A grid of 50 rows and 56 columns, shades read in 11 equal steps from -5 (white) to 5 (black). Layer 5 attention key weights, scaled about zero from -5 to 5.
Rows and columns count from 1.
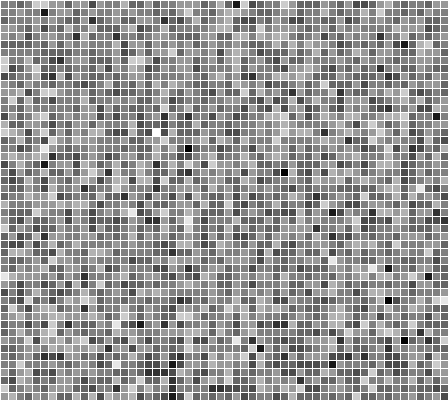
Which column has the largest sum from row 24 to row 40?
22
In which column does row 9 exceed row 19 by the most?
6
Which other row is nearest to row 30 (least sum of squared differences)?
4
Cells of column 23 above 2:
2
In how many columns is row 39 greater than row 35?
19
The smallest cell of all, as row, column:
17, 20
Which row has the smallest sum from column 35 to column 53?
15
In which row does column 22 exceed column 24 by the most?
50
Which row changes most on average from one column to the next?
43
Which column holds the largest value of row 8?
8
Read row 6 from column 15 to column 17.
-2 2 -1
